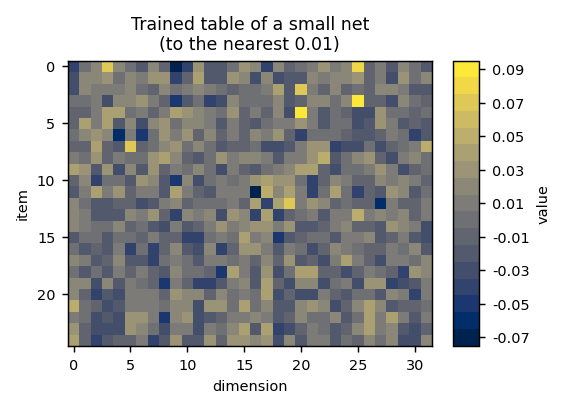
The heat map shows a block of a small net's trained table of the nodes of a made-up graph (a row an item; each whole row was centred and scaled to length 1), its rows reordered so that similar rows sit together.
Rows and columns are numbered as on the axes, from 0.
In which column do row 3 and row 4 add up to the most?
20
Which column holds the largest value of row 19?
17
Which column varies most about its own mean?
25
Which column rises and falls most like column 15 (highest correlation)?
26
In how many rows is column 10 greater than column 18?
14
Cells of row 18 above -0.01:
17
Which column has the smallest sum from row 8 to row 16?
11
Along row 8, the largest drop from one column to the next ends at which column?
23
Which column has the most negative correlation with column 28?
21
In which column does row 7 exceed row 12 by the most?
5
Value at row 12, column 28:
0.01
